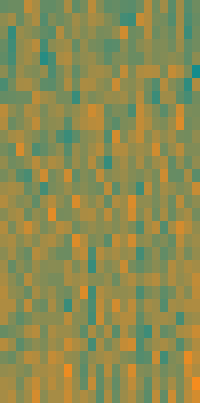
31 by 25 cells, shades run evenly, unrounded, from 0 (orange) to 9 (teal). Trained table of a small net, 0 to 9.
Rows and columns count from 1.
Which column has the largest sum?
6
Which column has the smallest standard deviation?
8
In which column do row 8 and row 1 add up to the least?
5
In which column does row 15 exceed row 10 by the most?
18
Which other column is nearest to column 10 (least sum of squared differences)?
1
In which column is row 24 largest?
9
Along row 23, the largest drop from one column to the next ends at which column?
13
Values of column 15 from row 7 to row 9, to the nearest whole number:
2 4 5
